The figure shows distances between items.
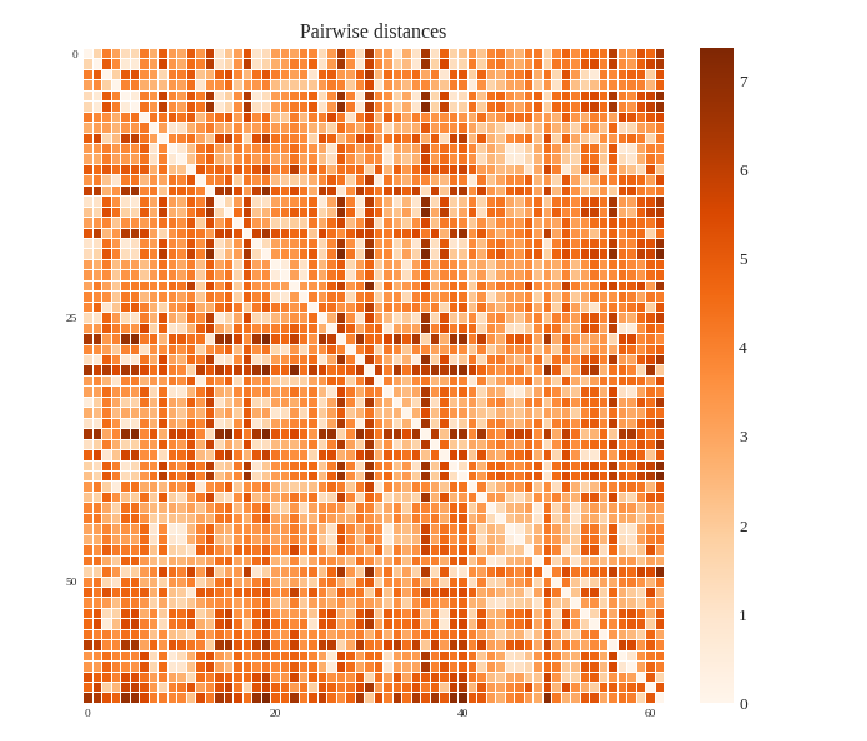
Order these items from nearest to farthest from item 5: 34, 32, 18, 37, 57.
18, 37, 34, 32, 57
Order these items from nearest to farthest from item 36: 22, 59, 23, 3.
3, 23, 59, 22
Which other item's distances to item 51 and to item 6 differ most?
11
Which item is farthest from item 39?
61
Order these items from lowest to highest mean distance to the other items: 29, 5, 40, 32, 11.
32, 29, 5, 11, 40
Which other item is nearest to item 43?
48
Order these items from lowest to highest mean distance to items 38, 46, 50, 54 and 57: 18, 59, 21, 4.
21, 59, 18, 4
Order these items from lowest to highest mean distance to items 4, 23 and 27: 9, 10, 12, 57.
12, 10, 9, 57
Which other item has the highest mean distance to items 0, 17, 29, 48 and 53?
30
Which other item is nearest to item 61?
59
